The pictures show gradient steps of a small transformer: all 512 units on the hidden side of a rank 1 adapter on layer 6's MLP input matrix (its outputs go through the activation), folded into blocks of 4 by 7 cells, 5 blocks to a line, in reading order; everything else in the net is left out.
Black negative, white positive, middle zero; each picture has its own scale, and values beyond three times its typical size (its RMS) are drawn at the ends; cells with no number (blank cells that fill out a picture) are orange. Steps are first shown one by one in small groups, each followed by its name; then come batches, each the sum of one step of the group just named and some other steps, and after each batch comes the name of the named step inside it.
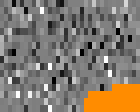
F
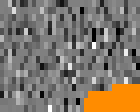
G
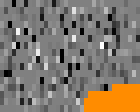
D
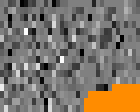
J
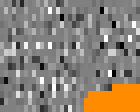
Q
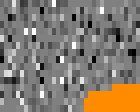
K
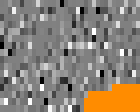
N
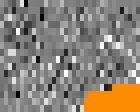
D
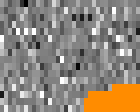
J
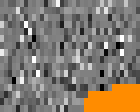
D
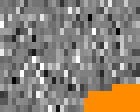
F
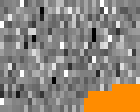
D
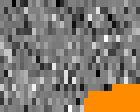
G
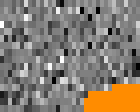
F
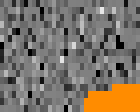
K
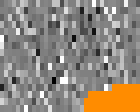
F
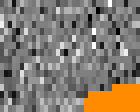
D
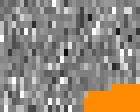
F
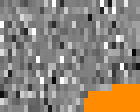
Q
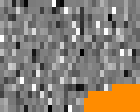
K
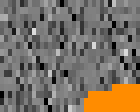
G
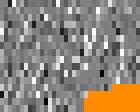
J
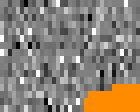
J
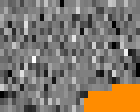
D
